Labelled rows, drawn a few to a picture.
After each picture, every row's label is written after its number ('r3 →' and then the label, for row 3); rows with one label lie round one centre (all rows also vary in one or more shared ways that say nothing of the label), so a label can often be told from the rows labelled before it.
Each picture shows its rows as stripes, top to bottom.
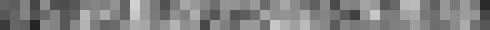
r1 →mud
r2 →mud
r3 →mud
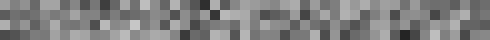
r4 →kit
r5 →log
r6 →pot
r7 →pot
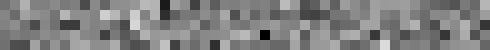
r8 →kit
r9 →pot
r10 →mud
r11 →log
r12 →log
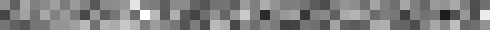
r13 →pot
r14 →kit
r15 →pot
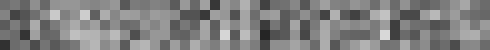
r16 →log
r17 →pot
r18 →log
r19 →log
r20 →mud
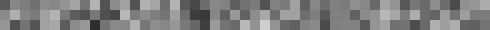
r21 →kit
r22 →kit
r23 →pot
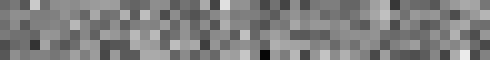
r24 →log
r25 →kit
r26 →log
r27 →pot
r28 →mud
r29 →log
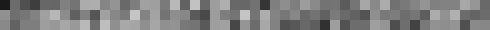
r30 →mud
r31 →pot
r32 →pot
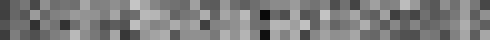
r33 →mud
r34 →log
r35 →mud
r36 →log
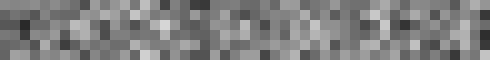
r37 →kit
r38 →mud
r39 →log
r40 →log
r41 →mud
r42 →kit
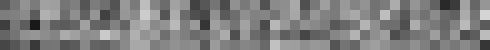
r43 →kit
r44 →kit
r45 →mud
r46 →pot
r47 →mud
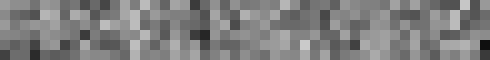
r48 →kit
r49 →pot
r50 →pot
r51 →kit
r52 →mud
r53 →mud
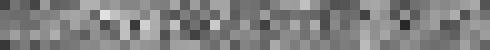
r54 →mud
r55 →pot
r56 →kit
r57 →kit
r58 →mud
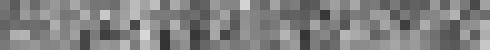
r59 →pot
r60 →pot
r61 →kit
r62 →kit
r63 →kit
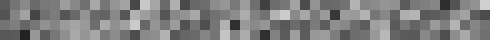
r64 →kit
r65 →mud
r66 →pot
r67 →log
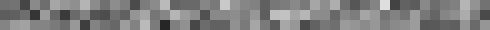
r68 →log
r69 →mud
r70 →kit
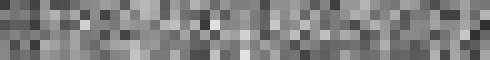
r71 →mud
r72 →kit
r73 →mud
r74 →log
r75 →pot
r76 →pot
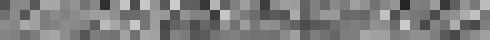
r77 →kit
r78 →log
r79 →pot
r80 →kit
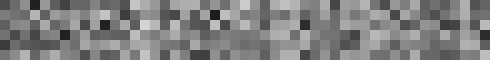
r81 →mud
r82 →log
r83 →kit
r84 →mud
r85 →mud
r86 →kit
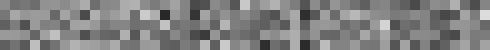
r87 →pot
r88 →kit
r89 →log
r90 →kit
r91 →log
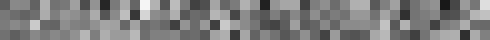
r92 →kit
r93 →kit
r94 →log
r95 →pot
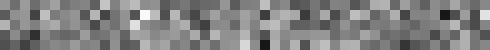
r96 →pot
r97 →kit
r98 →pot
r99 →mud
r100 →log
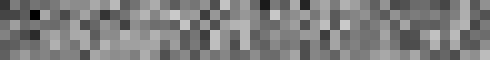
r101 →log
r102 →mud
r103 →log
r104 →pot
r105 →pot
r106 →kit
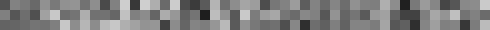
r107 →kit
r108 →pot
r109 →pot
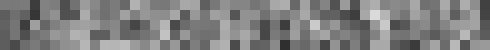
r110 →mud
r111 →mud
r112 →log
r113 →log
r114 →pot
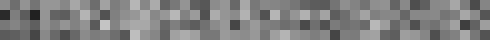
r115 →pot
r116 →mud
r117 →pot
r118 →mud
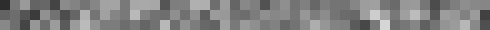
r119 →mud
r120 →mud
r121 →log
